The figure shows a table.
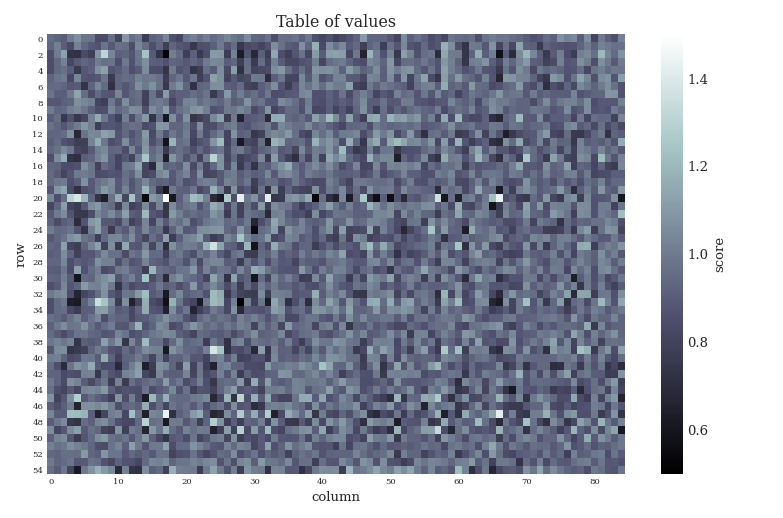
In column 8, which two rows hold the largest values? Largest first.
2, 33
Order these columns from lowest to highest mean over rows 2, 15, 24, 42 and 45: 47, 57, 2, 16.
57, 16, 2, 47
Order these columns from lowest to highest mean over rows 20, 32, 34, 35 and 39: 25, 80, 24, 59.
80, 59, 25, 24
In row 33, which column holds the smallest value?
28
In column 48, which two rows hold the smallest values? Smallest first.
20, 47
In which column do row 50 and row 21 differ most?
65
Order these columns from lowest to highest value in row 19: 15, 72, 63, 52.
72, 15, 52, 63
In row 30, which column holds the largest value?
14
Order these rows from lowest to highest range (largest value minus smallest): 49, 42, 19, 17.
17, 42, 19, 49
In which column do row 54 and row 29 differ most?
4
